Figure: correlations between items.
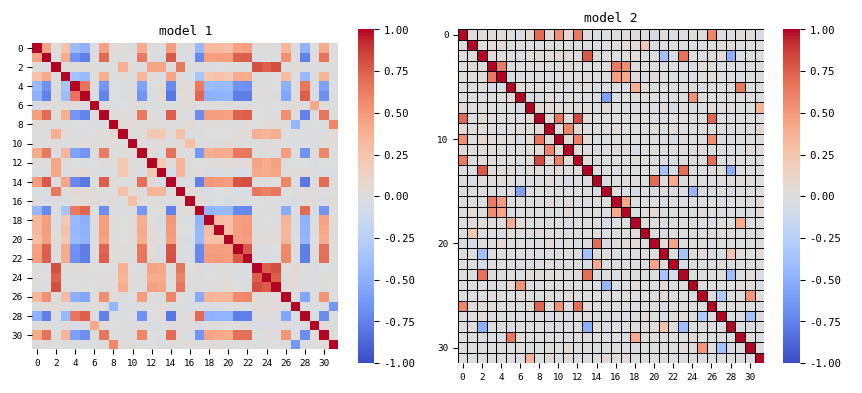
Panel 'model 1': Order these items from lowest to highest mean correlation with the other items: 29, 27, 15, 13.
27, 29, 13, 15
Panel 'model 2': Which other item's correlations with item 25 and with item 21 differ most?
30
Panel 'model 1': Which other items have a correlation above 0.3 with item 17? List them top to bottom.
4, 5, 28
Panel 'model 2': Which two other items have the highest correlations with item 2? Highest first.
13, 23
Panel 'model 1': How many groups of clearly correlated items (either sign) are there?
5
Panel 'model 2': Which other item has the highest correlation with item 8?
12
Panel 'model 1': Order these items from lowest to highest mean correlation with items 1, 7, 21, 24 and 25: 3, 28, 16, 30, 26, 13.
28, 16, 13, 3, 26, 30
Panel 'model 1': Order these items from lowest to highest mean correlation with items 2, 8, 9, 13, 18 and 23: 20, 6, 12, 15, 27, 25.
27, 6, 20, 12, 15, 25
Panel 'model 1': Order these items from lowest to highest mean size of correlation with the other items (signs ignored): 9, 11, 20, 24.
9, 24, 20, 11
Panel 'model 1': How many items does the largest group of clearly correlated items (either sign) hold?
17
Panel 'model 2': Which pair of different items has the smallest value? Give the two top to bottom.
6, 15
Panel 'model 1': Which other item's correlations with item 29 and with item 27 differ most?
31
